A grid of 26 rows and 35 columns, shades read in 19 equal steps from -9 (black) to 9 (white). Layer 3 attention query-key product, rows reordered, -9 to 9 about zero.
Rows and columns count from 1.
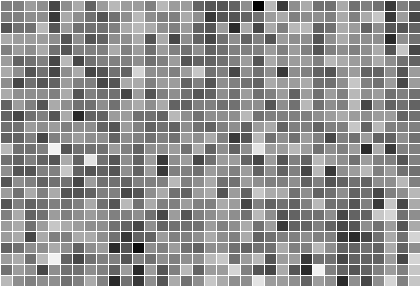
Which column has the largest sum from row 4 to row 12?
30
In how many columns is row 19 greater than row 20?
13
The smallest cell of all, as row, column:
1, 22
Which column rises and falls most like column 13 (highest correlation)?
27
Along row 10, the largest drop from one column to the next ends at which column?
31
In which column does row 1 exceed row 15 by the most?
14
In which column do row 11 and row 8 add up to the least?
2
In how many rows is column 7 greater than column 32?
8
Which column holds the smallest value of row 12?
10
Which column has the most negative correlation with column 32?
35
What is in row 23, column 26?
0
